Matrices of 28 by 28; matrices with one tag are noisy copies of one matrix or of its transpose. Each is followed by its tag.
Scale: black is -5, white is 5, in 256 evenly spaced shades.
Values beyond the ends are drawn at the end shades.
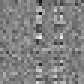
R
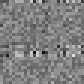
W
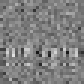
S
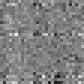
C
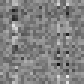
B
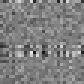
W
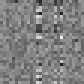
R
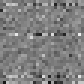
C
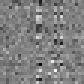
R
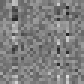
B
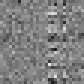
S
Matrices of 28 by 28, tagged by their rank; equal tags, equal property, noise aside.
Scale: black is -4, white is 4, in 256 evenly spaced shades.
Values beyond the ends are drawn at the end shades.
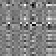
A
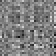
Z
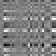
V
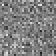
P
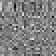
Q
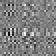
A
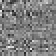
Q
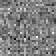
P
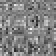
Q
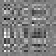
A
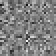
Q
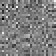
Q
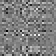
Z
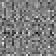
Q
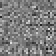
P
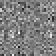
P
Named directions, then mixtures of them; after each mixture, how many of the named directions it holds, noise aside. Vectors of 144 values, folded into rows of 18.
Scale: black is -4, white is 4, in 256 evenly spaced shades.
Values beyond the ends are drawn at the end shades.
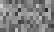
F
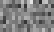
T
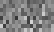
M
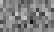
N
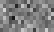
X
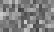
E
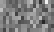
three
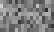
one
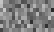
two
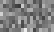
four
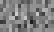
one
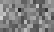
two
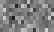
one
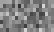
four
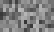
one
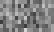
four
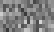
two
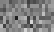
one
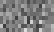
two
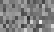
two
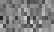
one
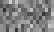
two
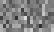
one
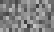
three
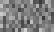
four
